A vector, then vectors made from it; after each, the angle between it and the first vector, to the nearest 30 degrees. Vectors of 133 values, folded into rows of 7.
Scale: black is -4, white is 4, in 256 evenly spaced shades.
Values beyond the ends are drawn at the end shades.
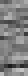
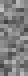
60 degrees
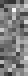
90 degrees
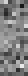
120 degrees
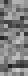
30 degrees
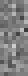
90 degrees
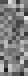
90 degrees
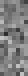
120 degrees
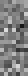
90 degrees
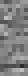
30 degrees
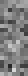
60 degrees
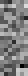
60 degrees
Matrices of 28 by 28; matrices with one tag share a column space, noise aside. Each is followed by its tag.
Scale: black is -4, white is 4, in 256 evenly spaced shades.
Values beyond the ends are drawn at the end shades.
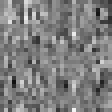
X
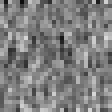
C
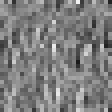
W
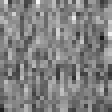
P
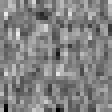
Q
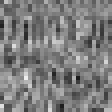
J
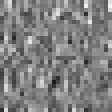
X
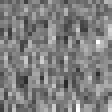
J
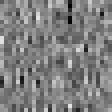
X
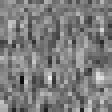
J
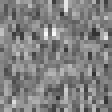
Q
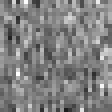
P
